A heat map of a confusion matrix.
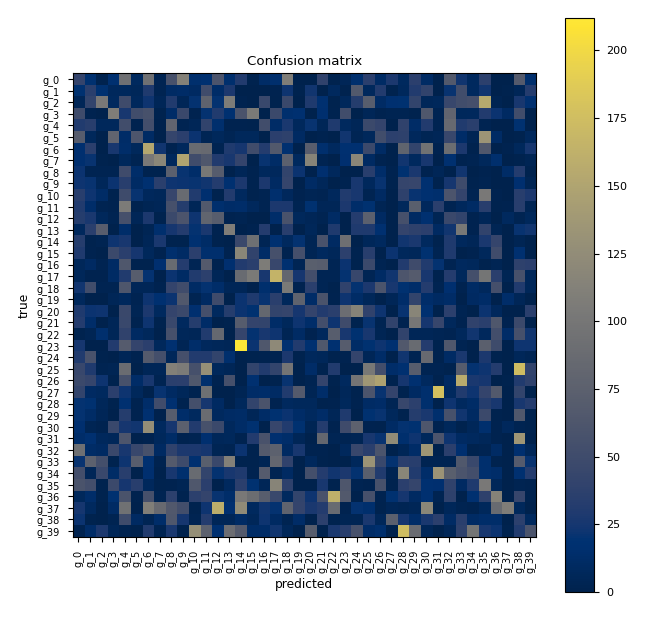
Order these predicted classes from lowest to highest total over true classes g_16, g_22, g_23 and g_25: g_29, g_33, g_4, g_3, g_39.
g_3, g_33, g_39, g_29, g_4
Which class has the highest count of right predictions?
g_17
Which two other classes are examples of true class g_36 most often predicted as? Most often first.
g_22, g_14
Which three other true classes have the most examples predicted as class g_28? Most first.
g_39, g_34, g_6
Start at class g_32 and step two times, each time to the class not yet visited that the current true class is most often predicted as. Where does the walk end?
g_6
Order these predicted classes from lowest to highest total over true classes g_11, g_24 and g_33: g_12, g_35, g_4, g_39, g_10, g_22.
g_22, g_39, g_10, g_35, g_12, g_4
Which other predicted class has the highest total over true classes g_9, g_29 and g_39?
g_28
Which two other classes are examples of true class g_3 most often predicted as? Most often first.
g_15, g_32
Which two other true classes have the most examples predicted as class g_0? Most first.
g_32, g_5
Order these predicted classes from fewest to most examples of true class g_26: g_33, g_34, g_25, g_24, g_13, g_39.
g_34, g_39, g_13, g_24, g_25, g_33
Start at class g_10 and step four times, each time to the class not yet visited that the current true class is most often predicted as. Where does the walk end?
g_14
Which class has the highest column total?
g_11
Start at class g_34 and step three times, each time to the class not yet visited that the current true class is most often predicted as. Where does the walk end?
g_27
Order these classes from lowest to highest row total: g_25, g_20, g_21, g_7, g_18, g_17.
g_18, g_21, g_7, g_20, g_17, g_25
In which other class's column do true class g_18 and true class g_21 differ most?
g_29
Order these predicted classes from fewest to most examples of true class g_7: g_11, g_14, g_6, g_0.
g_0, g_14, g_11, g_6
